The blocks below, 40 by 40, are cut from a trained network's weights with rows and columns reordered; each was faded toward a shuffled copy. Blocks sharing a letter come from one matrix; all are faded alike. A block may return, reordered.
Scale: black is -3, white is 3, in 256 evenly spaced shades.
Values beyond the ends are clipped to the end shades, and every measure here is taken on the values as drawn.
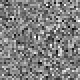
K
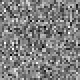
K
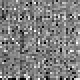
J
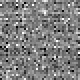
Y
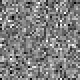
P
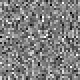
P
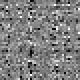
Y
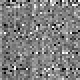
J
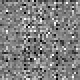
Y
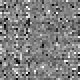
Y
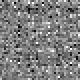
Y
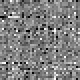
J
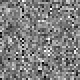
P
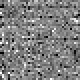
Y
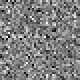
P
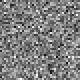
K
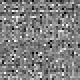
Y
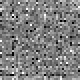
Y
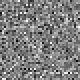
K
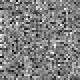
P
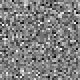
P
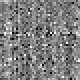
J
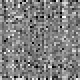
J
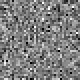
P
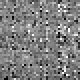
Y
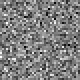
K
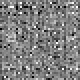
J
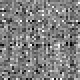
J
